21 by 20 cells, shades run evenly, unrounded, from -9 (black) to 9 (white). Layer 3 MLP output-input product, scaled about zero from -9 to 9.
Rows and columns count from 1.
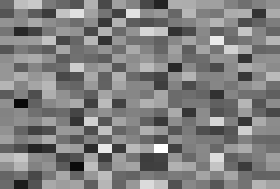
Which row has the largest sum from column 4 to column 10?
2
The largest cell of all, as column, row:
12, 17
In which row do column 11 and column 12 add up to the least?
1
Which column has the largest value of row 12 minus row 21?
18
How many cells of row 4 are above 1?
7
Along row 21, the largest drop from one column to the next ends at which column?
13
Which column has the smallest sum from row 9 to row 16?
6
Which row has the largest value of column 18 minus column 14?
4
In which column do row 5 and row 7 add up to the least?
8
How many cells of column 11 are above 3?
5
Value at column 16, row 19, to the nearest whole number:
5
